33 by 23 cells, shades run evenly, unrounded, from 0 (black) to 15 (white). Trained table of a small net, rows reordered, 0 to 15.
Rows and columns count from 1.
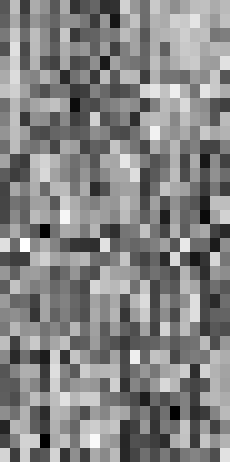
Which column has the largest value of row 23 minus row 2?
12
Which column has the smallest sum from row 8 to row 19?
21
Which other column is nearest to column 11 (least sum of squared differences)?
3
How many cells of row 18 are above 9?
6
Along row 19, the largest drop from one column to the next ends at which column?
19
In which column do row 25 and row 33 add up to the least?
13
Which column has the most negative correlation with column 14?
10
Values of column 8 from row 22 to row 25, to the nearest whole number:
6 6 11 5
